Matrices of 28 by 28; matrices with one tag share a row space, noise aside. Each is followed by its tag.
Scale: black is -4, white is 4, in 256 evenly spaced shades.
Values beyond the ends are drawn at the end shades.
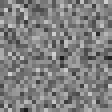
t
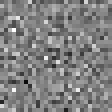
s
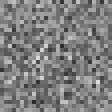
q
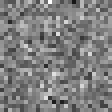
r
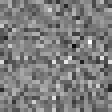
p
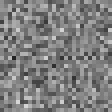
t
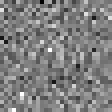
s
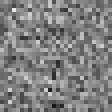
r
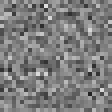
q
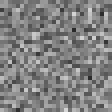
p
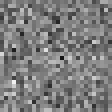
s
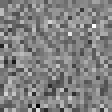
s
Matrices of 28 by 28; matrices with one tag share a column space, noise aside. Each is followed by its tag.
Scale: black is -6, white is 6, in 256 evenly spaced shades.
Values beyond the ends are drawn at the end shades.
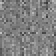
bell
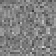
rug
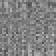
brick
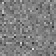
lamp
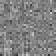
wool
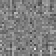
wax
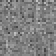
bell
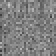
brick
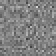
rug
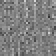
bell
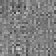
wax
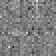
bell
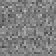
rug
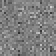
wax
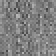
brick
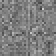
bell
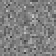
rug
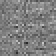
lamp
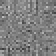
wax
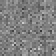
wax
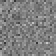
lamp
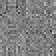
wax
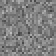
rug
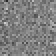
lamp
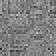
wax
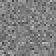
lamp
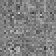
wax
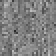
brick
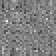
wax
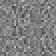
rug
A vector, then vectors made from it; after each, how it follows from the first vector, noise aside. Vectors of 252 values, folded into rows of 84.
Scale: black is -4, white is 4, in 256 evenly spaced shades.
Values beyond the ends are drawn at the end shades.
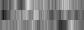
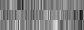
reversed, partly zeroed.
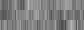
shrunk.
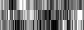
reversed, negated, scaled up.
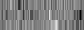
reversed, partly zeroed.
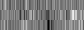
wrapped around, partly zeroed.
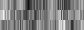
negated.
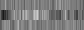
partly zeroed.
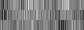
partly zeroed.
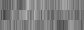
shrunk.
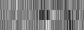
wrapped around, partly zeroed.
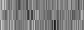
wrapped around, partly zeroed.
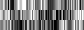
reversed, negated, scaled up.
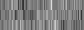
reversed, partly zeroed.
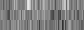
partly zeroed.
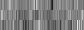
wrapped around, partly zeroed.
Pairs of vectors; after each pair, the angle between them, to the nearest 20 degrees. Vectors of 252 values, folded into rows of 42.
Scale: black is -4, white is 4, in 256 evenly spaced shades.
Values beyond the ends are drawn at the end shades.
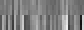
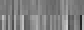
20 degrees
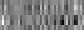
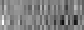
20 degrees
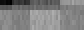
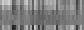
120 degrees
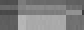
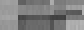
140 degrees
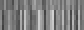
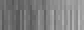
60 degrees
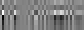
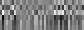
40 degrees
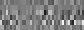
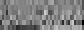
140 degrees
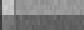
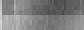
120 degrees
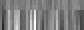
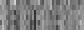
140 degrees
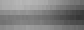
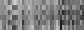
60 degrees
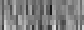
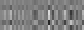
80 degrees
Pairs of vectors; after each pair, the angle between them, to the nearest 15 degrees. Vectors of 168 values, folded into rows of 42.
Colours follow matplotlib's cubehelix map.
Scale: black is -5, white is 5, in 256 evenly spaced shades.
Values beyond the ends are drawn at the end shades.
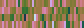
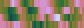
90 degrees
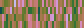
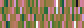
75 degrees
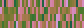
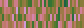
135 degrees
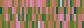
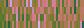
60 degrees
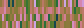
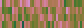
105 degrees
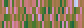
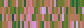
120 degrees
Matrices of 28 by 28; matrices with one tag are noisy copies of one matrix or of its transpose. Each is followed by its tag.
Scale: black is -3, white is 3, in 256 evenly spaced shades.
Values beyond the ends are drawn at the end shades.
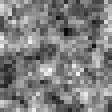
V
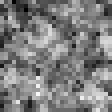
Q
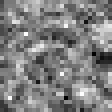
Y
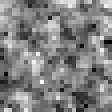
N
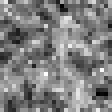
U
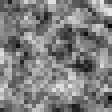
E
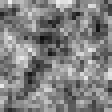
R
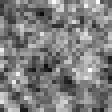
E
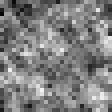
Q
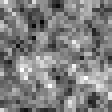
U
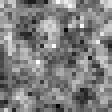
N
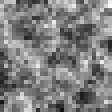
N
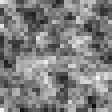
U
